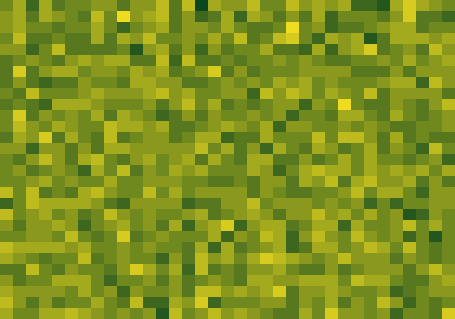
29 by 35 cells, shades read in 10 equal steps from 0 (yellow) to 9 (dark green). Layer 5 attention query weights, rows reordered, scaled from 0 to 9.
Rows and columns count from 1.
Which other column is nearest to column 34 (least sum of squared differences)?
12
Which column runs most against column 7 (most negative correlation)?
31
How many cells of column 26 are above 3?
19
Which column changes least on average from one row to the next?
14
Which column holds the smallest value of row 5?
29
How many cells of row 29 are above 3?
24
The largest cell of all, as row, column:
1, 16
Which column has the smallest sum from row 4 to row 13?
2
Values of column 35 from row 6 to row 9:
3 4 4 6
